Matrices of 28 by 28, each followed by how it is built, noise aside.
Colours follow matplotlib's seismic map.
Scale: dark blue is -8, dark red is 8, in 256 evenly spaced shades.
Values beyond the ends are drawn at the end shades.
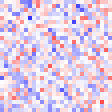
Toeplitz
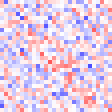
Toeplitz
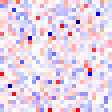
sparse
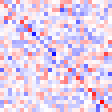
diagonal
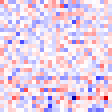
uneven rows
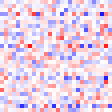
uneven rows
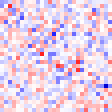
block diagonal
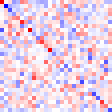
diagonal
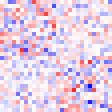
block diagonal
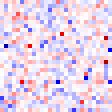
sparse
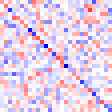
diagonal
